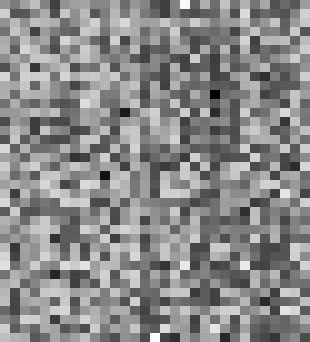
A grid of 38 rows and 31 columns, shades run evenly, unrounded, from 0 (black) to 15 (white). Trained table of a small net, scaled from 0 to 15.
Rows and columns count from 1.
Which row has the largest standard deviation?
30
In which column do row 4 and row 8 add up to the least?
4
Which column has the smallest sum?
22
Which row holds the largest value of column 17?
37
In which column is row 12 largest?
9
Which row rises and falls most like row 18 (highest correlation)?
25
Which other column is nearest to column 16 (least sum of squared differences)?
2
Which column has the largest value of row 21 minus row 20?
28
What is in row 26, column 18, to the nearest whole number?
6
